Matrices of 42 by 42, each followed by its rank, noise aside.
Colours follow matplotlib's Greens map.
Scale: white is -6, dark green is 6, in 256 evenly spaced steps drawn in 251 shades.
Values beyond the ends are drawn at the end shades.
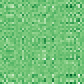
two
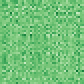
four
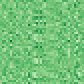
five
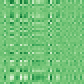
one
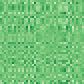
three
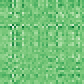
two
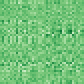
four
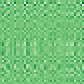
two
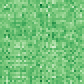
five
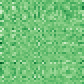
three
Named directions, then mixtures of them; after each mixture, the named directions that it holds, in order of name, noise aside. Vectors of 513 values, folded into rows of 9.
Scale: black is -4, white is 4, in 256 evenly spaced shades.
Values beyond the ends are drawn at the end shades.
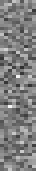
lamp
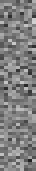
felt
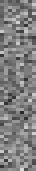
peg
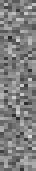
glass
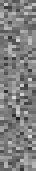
glass.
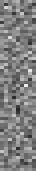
felt, glass.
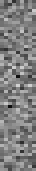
lamp.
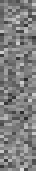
peg.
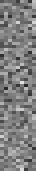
felt, peg.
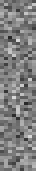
glass.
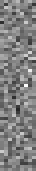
felt, glass.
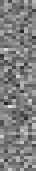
lamp, peg.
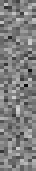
felt, glass.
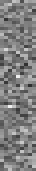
lamp.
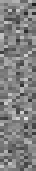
glass, peg.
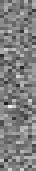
lamp, peg.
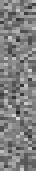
glass.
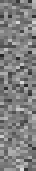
felt, peg.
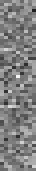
glass, lamp.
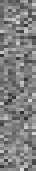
peg.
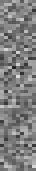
glass, lamp.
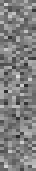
glass, lamp.
